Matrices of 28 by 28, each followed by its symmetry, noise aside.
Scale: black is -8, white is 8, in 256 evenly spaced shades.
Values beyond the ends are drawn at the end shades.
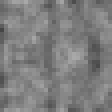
mirrored top to bottom.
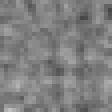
antisymmetric.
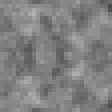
mirrored top to bottom.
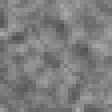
symmetric across the other diagonal.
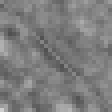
symmetric across the other diagonal.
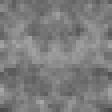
mirrored left to right.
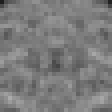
mirrored left to right.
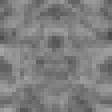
mirrored left to right.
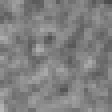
antisymmetric.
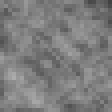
symmetric across the other diagonal.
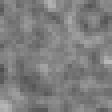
symmetric across the other diagonal.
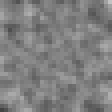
antisymmetric.
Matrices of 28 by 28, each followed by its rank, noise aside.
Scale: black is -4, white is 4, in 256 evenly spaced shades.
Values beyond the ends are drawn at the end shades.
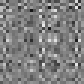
three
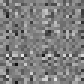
three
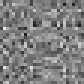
five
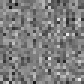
six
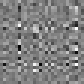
two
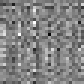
three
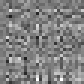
four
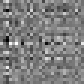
three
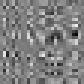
three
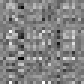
two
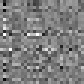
three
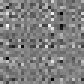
three
